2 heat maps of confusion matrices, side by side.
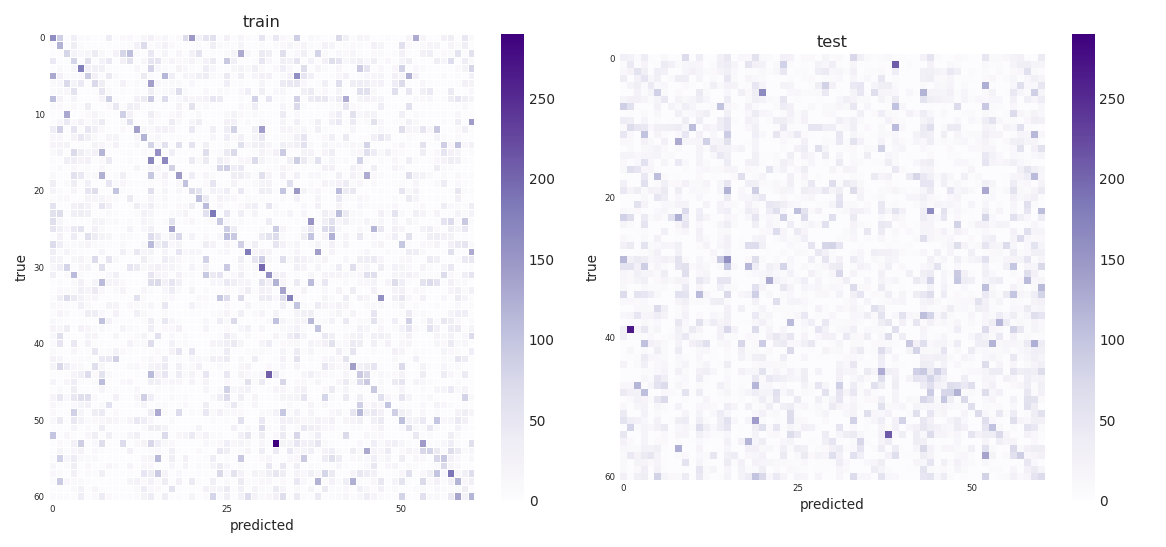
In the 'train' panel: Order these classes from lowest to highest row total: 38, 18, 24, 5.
38, 24, 18, 5
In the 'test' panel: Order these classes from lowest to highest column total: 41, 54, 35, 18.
41, 35, 54, 18
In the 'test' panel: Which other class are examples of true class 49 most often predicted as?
46
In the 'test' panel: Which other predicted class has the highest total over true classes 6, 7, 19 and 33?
52
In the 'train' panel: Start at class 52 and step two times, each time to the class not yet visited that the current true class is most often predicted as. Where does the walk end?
20
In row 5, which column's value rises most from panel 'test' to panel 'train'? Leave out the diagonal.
35
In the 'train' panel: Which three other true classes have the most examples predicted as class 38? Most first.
28, 58, 2
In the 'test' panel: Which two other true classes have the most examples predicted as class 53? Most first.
41, 9
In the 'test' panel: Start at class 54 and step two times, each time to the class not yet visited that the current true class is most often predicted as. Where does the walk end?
24
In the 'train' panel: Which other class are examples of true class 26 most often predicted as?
40
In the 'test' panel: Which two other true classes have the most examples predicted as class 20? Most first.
5, 41
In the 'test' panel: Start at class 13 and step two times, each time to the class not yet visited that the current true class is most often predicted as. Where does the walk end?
43
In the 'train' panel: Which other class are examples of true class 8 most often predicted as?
42
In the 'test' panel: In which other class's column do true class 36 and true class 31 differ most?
48
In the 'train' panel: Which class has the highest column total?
14
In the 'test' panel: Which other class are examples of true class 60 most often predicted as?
19
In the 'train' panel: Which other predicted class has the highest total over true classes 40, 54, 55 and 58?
1
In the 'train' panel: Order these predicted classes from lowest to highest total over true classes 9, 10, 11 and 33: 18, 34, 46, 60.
34, 18, 46, 60
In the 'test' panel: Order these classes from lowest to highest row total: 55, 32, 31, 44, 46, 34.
44, 55, 31, 46, 32, 34
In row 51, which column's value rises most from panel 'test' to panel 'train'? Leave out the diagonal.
30
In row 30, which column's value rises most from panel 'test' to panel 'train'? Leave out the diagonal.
25
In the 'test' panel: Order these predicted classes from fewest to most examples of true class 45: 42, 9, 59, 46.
9, 59, 46, 42
